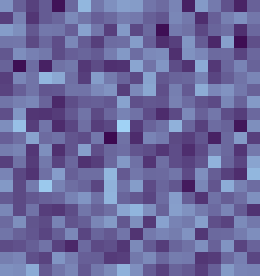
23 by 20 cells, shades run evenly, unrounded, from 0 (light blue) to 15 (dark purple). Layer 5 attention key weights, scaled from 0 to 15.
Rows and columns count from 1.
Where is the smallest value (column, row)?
10, 11
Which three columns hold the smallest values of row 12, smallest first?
3, 19, 12
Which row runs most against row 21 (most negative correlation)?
20
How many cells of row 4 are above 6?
16
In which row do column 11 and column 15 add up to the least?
18
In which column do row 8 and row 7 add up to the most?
1
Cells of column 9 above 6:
16
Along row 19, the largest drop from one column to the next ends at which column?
13
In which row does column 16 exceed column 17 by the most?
14
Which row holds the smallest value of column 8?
7
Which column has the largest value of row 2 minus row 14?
17
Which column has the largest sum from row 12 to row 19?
15
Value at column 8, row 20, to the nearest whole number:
8
